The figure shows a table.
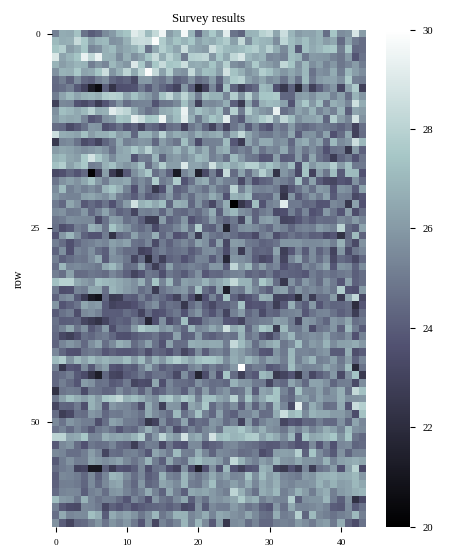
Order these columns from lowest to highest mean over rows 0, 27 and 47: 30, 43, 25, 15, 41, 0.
0, 41, 43, 25, 30, 15
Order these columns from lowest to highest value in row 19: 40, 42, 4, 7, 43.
40, 43, 7, 42, 4
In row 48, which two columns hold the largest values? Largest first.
34, 42
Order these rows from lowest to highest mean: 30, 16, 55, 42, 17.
30, 16, 55, 42, 17
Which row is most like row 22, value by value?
15
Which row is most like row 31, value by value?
53
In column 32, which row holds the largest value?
22
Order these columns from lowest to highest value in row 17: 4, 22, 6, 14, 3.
6, 14, 3, 4, 22
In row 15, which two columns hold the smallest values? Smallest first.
41, 38
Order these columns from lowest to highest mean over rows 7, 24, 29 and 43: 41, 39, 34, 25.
34, 39, 25, 41
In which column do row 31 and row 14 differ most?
42
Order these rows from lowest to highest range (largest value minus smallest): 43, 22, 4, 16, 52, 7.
4, 52, 16, 7, 43, 22
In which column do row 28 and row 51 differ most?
26
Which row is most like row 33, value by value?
25
